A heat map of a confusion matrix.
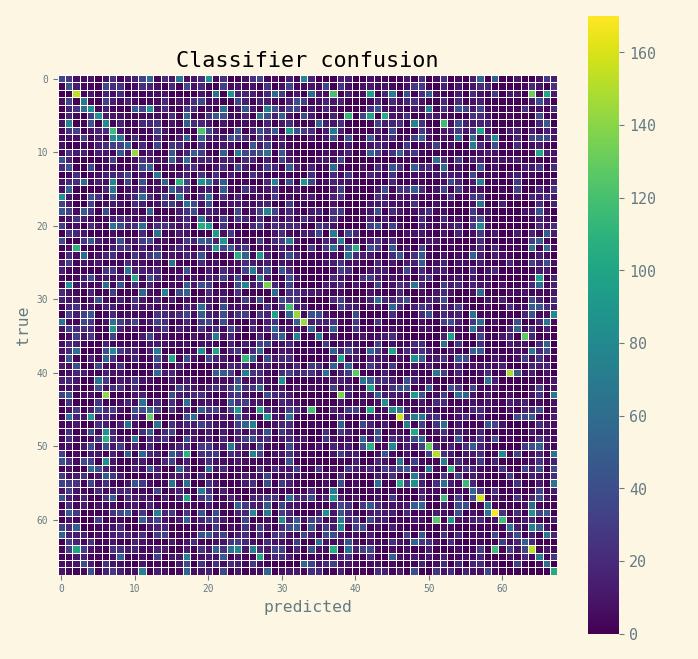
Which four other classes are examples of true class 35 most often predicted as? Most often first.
63, 53, 32, 21
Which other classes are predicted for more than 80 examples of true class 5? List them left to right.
39, 42, 44
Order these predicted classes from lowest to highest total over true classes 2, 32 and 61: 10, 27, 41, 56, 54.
10, 54, 41, 27, 56
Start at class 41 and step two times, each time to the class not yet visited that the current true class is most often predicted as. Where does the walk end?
43
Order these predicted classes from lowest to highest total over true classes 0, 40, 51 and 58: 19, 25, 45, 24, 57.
45, 19, 24, 57, 25
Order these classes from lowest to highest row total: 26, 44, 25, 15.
25, 44, 26, 15
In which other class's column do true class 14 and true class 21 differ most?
16
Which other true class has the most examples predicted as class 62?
34
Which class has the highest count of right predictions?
59
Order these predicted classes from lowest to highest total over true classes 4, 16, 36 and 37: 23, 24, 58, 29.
58, 23, 24, 29
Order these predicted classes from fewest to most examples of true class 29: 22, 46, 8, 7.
8, 22, 46, 7
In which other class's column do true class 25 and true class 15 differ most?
7
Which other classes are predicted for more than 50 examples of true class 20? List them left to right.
7, 11, 19, 57
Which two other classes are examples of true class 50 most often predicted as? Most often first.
42, 45
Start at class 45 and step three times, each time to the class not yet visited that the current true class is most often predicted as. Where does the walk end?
19
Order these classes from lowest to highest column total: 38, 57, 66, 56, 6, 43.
66, 43, 56, 38, 6, 57
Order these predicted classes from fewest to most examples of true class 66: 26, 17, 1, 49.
1, 49, 26, 17
